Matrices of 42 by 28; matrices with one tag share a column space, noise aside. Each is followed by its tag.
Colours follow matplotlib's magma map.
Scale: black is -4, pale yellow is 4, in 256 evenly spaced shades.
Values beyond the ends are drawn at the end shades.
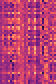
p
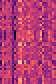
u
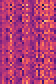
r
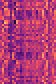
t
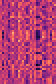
u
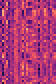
t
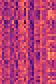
t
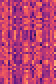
u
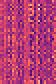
r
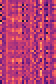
r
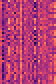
p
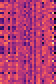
p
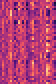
t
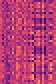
p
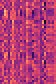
t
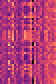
u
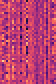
p
